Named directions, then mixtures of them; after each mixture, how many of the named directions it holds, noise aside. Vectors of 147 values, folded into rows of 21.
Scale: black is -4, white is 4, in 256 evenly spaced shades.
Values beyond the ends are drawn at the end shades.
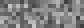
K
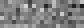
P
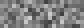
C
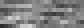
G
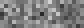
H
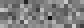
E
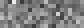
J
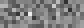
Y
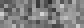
one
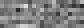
two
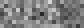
one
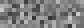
two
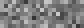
three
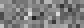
two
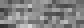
one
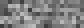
three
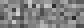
three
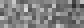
four
